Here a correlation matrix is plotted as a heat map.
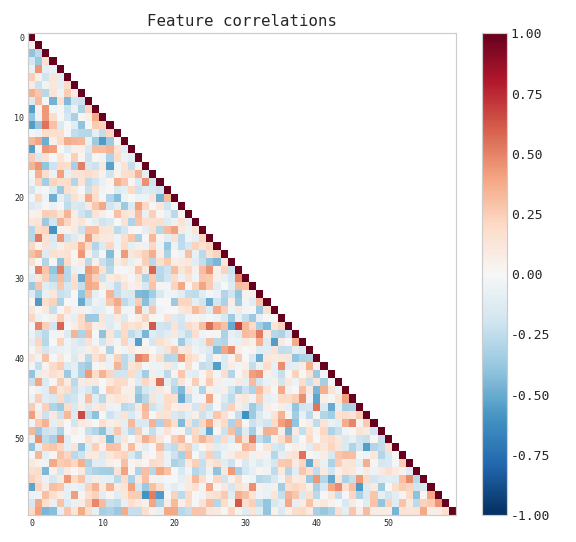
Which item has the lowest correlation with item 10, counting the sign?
13
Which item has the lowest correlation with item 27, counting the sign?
11
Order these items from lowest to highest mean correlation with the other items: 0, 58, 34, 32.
32, 0, 34, 58
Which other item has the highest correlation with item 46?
40
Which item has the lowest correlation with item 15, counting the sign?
38
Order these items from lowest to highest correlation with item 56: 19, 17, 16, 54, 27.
16, 54, 19, 27, 17
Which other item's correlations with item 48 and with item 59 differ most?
2
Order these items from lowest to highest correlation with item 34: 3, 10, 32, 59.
32, 3, 10, 59
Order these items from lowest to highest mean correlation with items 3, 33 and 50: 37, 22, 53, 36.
36, 37, 53, 22
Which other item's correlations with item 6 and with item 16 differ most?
57
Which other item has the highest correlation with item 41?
35
